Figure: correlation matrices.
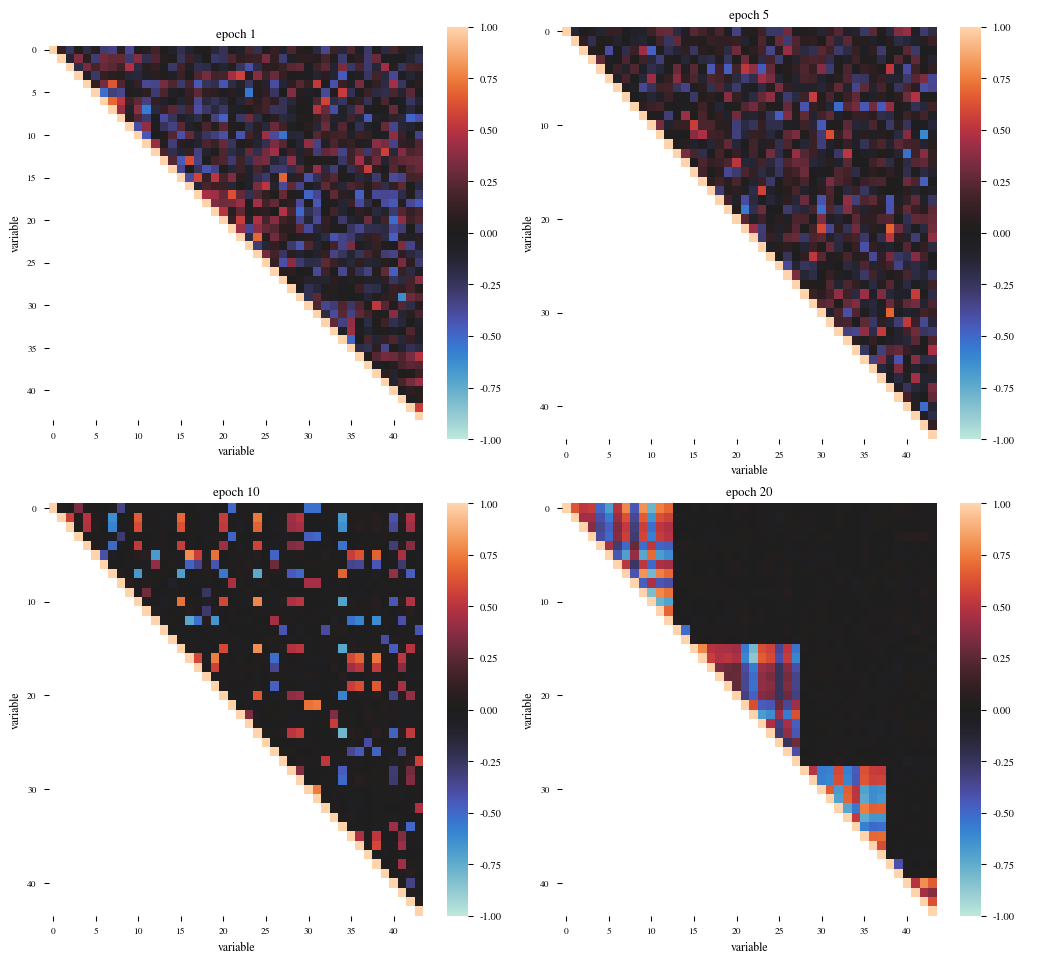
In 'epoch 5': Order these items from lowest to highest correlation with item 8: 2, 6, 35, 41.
35, 41, 6, 2
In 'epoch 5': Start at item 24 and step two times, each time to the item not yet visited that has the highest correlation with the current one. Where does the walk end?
7
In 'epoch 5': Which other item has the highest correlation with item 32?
37
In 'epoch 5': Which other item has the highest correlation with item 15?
10
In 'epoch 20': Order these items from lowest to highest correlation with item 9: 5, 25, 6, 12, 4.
5, 4, 25, 6, 12
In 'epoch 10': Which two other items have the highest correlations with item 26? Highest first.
12, 6
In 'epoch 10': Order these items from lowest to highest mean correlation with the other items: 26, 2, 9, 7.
7, 26, 9, 2
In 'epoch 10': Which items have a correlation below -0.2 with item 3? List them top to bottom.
8, 21, 30, 31
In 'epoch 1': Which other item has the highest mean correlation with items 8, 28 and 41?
25
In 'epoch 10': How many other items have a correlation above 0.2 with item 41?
7
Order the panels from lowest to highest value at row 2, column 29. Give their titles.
epoch 5, epoch 20, epoch 1, epoch 10
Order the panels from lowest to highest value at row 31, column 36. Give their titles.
epoch 20, epoch 5, epoch 10, epoch 1
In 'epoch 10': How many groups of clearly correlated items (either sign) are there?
8
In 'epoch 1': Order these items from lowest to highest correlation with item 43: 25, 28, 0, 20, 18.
18, 25, 0, 28, 20
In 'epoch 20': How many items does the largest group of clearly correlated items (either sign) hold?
13
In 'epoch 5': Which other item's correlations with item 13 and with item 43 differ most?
5
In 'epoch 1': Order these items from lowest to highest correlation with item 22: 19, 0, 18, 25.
0, 25, 19, 18
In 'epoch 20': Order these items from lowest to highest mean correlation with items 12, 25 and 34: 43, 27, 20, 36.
36, 20, 43, 27
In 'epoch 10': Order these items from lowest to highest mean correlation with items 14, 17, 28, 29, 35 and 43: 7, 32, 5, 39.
7, 39, 32, 5
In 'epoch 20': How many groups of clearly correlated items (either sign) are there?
6
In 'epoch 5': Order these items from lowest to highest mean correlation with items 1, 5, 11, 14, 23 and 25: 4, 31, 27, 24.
4, 24, 27, 31
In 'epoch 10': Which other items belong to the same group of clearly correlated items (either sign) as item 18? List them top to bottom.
9, 11
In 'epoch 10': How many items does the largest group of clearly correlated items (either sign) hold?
13
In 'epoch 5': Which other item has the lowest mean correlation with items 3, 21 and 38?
19
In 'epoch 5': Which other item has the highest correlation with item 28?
41
